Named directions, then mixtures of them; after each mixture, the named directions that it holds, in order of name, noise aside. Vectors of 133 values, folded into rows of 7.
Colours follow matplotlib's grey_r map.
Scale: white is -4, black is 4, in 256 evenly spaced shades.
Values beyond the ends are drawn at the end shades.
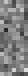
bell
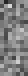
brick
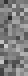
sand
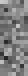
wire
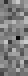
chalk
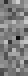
chalk.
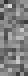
brick.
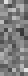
bell, brick.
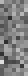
sand, wire.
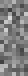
bell, sand.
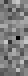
chalk.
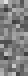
sand, wire.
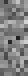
chalk.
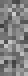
chalk, sand.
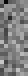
brick, sand.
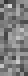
brick.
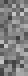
sand.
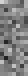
wire.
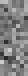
wire.
